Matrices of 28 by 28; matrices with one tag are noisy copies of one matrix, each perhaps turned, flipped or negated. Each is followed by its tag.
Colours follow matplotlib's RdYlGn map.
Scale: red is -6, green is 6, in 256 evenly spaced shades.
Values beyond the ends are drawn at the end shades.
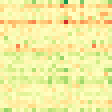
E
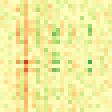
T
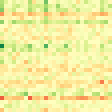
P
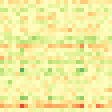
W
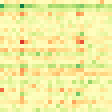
W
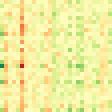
E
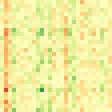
W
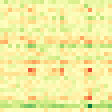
W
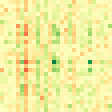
T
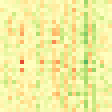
T
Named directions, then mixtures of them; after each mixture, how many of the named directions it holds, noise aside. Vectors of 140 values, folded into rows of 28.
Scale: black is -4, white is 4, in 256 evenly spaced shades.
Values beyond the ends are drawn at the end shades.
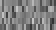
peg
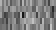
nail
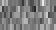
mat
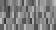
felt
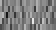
three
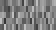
one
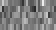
one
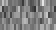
one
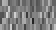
four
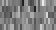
two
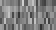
two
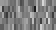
four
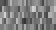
three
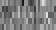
two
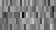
one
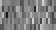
four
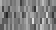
four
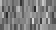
four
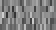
two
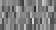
three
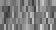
three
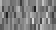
four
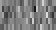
four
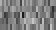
one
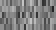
four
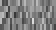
four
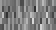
four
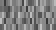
one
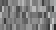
four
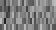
one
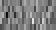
three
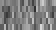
three
